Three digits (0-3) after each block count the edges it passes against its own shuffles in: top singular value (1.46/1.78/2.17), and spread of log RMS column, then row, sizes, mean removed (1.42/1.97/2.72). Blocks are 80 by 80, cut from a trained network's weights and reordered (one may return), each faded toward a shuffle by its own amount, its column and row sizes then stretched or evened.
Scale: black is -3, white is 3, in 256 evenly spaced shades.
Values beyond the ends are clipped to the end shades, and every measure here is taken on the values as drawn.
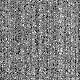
2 1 1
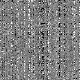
2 3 2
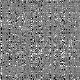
1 3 2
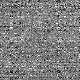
1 1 2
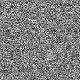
2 0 2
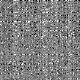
2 0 3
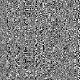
2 3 1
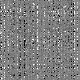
2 3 2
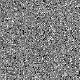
0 2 1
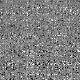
0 1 3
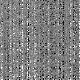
3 3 2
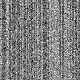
3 0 1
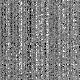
3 3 1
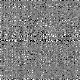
1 1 3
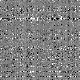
1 2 3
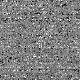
0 0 2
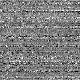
2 0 3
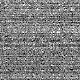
3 2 1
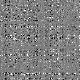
1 2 3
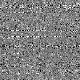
1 1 3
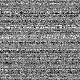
3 0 3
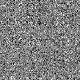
1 1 1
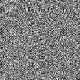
2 1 1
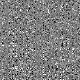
0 3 1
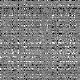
3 3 3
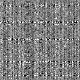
3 0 3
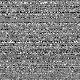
2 0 3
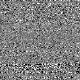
1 1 3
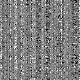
3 3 2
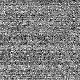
2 1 0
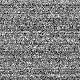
2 0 0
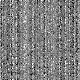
3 3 1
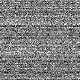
3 1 2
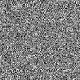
2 0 2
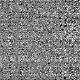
1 2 1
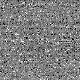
0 0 1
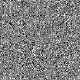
1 2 2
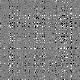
0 3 3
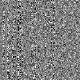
1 3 0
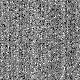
1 0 0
